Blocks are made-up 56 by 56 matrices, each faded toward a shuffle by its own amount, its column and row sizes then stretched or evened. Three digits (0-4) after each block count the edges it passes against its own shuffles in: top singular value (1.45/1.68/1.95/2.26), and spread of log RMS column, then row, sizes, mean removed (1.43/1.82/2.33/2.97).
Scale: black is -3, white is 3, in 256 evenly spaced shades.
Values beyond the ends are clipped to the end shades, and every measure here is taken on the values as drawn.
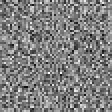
4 2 0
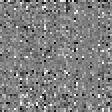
2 3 2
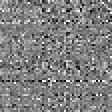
3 1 3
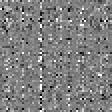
2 3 3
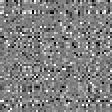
4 0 3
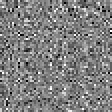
3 1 0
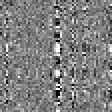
4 4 0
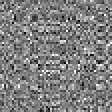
4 1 1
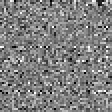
1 0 3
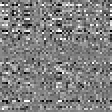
4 2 4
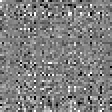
2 3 4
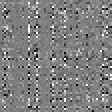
4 4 3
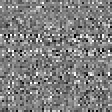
3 1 4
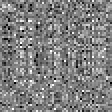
4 2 0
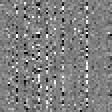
3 4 0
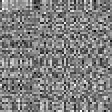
4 2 0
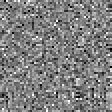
2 1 0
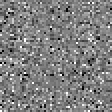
1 2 2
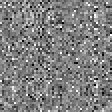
3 2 0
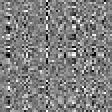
4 4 1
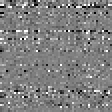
3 1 4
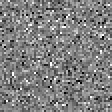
0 0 0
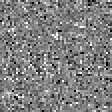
0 0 1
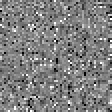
1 2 0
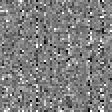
1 3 0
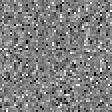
3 1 0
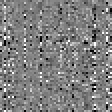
3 4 2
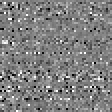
0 1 4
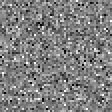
0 0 1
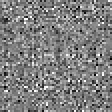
3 1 2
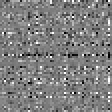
2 3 4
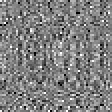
4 1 1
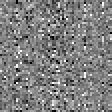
2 3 0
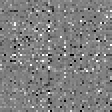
2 2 2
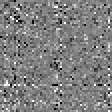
2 3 1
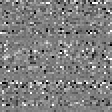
1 1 4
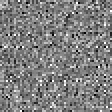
2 1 2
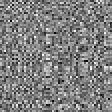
4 1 1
